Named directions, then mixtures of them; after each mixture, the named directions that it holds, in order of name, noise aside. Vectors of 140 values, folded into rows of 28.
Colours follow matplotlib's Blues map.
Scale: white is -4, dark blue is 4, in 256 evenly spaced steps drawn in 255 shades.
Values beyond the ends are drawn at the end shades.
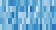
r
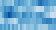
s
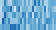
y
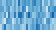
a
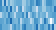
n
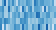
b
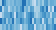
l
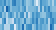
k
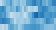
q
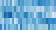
s.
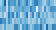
b, n, r.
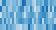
l.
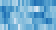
q, s.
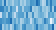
n.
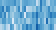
a, k, q.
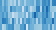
a, q, r.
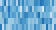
b, s.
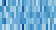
b, k, l.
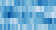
s.
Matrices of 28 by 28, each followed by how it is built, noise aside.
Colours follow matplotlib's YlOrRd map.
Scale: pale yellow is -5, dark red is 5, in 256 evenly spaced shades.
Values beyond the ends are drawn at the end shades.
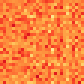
repeating rows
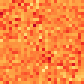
block diagonal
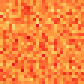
blocks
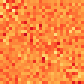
block diagonal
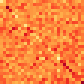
diagonal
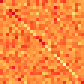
diagonal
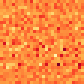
uneven rows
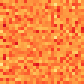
repeating rows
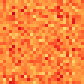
repeating rows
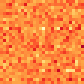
uneven rows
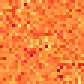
block diagonal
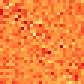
block diagonal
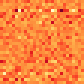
uneven rows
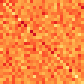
diagonal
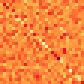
diagonal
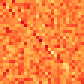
diagonal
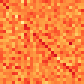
diagonal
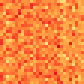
repeating rows
